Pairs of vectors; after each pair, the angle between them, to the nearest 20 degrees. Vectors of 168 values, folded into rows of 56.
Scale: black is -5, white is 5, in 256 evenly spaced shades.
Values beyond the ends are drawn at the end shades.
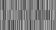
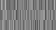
120 degrees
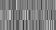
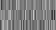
60 degrees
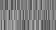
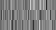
100 degrees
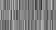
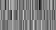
60 degrees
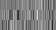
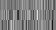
20 degrees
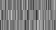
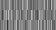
60 degrees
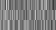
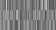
40 degrees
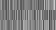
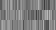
140 degrees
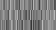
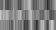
100 degrees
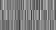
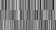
120 degrees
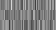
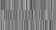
60 degrees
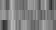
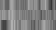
20 degrees
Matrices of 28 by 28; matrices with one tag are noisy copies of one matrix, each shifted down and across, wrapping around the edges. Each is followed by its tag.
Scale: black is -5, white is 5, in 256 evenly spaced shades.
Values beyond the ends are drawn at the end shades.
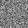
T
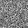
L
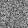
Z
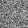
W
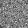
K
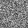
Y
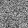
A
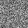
Z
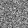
Z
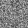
T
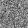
Z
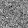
A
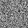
T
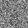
T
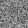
W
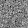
Z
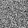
T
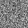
T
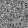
Y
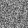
Z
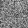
W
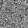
Z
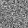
Y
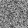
K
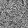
Y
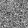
W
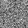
W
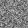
K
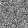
A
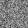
K
